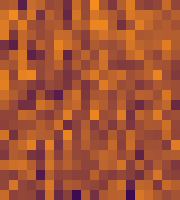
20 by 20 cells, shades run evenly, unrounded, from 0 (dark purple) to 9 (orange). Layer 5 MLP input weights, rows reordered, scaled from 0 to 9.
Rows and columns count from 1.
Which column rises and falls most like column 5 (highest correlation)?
19
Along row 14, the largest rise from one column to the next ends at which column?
8
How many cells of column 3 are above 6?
9
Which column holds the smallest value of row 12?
15
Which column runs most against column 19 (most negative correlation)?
4
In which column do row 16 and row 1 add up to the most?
11
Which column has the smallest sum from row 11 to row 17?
16
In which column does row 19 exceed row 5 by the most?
2
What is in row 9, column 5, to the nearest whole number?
3
